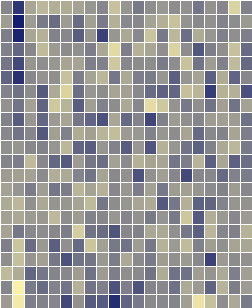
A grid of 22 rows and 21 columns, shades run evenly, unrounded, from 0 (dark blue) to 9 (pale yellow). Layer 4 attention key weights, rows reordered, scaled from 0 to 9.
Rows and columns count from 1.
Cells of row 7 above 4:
13
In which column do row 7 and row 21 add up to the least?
18
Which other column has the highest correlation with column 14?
21
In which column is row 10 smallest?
4
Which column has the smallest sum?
2
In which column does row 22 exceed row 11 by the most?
17
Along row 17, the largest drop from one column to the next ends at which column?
8
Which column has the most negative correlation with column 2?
10
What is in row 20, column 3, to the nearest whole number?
3
